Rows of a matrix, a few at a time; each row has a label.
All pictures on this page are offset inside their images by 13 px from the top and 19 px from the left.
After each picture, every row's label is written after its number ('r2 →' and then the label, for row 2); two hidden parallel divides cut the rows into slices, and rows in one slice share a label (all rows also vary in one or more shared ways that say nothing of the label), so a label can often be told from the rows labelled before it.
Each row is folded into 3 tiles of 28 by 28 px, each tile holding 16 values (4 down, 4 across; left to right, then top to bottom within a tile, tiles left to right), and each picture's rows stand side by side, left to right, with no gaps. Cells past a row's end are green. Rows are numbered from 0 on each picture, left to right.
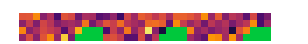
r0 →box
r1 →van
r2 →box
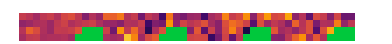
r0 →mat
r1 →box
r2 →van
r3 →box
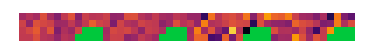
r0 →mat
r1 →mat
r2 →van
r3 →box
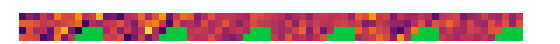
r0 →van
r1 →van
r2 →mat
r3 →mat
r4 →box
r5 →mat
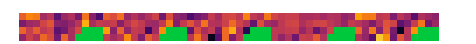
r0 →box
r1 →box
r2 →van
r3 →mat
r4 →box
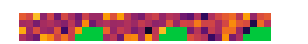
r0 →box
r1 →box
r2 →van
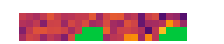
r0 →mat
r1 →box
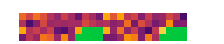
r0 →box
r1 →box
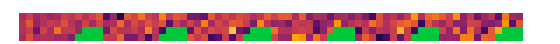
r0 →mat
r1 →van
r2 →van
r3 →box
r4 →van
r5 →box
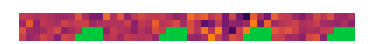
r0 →mat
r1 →mat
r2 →box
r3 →mat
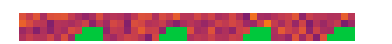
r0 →mat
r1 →mat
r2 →mat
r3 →mat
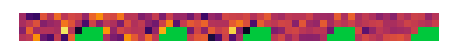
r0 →van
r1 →box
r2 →van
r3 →mat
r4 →mat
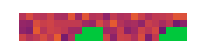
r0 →mat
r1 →mat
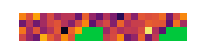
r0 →box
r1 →van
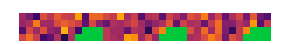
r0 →van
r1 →box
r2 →box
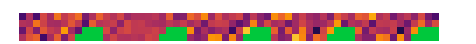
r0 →van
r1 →mat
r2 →box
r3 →box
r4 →box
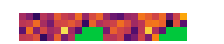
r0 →van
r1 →van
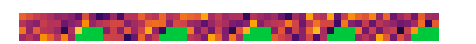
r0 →box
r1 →van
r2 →box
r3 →van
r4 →box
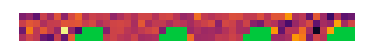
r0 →van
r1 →mat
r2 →mat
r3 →box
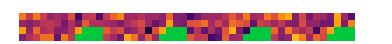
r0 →box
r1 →box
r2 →van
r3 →box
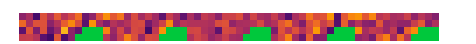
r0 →van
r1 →box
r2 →mat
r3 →van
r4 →box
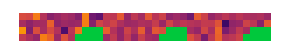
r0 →box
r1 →mat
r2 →mat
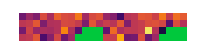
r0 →van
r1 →van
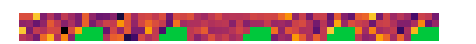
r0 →box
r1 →van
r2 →mat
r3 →box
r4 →box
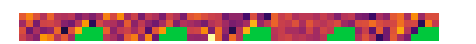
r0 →box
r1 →box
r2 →box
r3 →mat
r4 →van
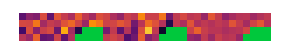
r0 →van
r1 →van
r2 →mat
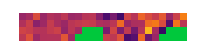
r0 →mat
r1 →van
